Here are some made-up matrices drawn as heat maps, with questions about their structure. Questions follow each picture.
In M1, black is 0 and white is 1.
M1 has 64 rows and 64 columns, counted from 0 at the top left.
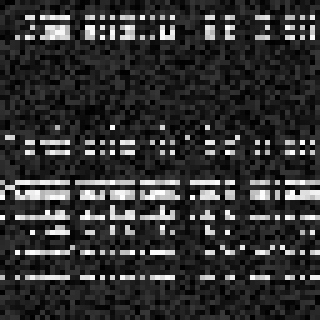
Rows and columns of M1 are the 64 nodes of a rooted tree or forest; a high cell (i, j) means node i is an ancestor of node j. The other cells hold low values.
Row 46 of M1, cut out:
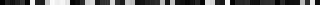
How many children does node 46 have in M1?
2
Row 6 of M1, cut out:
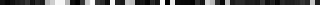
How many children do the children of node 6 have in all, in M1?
5
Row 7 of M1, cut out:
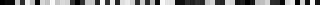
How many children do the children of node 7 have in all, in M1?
2
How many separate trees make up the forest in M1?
3
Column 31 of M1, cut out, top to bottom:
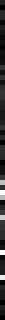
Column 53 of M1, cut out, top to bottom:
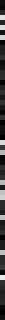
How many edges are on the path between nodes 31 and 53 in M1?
7
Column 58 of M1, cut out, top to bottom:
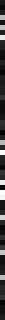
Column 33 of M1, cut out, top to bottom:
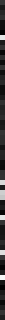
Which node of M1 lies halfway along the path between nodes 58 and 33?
28
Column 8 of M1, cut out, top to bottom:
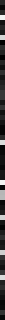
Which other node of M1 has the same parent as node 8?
30
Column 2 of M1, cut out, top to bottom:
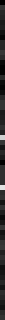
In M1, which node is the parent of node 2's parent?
27
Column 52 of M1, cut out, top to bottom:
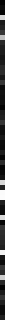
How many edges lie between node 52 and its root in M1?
8
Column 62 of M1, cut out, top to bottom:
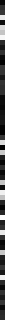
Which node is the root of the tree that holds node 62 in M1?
36
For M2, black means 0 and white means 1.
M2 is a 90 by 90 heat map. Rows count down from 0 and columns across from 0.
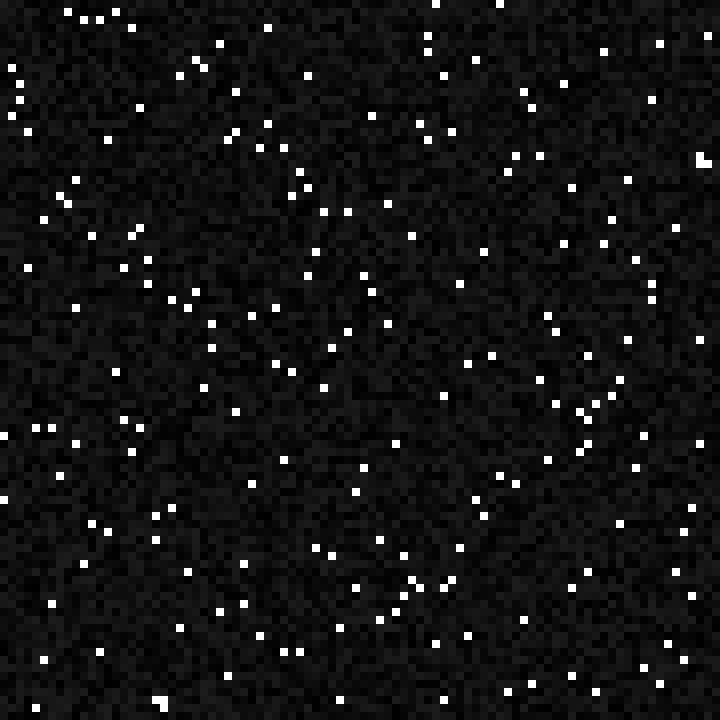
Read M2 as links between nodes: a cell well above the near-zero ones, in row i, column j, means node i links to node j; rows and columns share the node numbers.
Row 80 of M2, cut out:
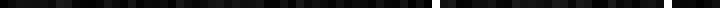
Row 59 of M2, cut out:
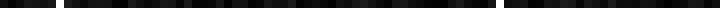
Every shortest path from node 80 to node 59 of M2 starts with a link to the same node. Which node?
node 54
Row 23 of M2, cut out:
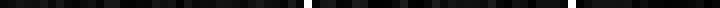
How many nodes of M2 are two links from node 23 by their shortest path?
4
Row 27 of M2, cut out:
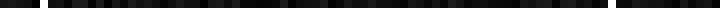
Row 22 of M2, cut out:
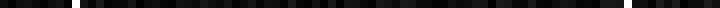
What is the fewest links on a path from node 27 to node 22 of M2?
5
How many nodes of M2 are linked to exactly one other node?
2
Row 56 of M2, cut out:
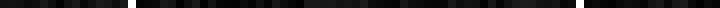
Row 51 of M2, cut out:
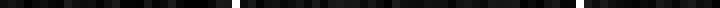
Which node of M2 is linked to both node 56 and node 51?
node 72
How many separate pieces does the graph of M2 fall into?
2
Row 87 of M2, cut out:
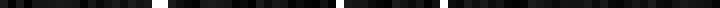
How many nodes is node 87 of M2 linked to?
4
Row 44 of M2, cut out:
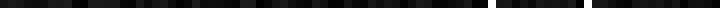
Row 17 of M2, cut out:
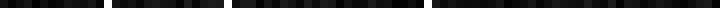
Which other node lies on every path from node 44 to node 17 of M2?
node 73
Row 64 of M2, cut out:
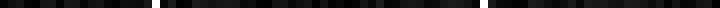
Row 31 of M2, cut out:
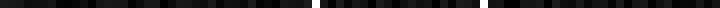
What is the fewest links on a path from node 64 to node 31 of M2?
2
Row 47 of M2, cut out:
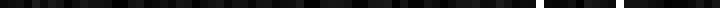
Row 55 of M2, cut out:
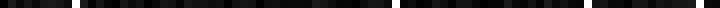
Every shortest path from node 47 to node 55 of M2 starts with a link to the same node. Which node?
node 67
